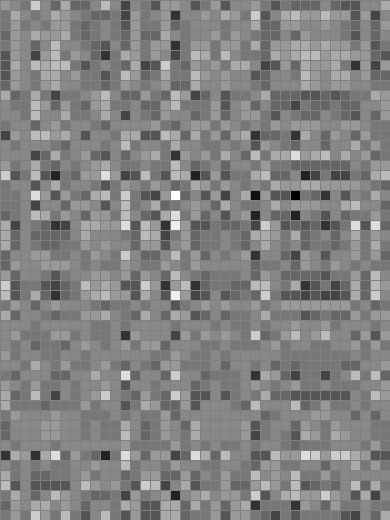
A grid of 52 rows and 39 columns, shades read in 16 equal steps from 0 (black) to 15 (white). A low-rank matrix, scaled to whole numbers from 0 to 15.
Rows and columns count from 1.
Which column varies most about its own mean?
18
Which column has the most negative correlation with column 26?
13
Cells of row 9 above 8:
11
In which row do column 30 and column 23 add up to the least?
20
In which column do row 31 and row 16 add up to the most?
30
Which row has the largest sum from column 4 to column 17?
14
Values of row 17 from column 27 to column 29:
9 7 7
